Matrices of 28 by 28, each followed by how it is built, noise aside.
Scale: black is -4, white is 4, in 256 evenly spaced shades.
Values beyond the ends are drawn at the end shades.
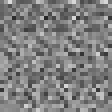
repeating columns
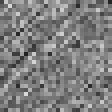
Hankel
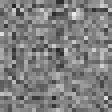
low rank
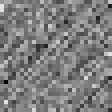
Hankel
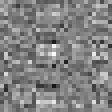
low rank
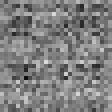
blocks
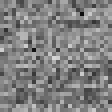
blocks
